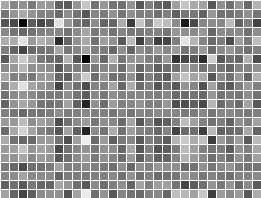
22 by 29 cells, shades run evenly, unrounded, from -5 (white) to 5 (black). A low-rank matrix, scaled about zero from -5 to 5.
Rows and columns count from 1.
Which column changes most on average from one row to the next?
3
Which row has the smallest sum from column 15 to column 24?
22
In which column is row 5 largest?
7
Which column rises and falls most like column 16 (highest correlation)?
19
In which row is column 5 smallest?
5
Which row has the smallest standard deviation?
13
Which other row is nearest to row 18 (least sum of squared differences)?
14
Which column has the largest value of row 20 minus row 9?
10
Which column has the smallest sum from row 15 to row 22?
21
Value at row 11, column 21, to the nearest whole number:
1
